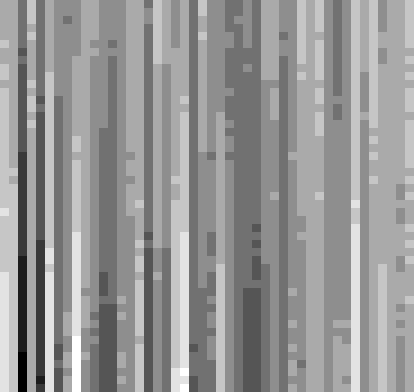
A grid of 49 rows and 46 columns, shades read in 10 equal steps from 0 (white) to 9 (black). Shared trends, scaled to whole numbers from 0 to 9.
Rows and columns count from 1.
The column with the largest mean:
3
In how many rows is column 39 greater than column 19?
8
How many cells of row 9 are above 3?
22
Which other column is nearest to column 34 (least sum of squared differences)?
18
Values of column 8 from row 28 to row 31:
4 4 4 4
